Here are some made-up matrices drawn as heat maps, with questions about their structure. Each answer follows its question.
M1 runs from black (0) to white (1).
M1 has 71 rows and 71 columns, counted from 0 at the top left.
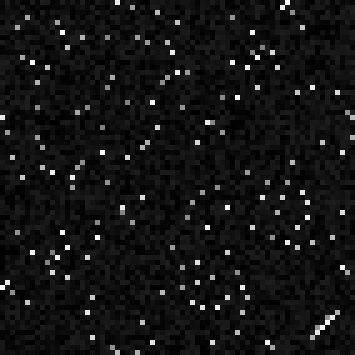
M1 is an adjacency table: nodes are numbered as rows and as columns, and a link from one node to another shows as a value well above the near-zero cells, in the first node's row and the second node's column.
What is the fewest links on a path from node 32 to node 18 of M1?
7
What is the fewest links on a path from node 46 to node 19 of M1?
7
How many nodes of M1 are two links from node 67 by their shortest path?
3
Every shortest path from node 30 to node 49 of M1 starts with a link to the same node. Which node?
node 68
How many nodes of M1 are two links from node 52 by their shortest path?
3
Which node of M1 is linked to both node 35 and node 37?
node 14
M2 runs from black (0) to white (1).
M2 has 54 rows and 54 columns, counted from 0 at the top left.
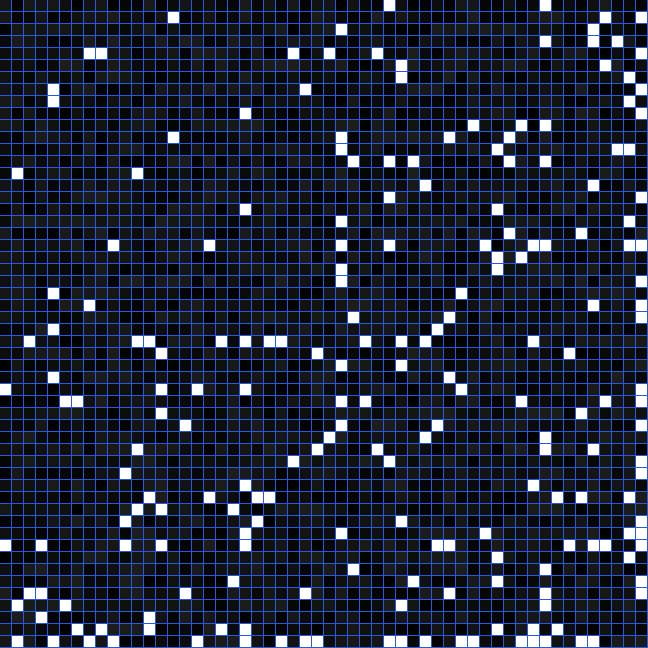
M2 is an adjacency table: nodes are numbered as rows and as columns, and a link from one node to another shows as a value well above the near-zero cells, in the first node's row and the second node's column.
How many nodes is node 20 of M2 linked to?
9
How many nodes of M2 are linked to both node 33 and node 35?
2
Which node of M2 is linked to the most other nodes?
node 53
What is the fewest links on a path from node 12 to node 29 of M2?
5
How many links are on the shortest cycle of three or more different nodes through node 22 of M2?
4
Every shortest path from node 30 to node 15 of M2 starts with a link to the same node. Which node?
node 28
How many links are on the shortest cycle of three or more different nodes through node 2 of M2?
5
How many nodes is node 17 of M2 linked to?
2
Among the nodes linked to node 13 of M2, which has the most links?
node 45
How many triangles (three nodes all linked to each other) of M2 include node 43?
1
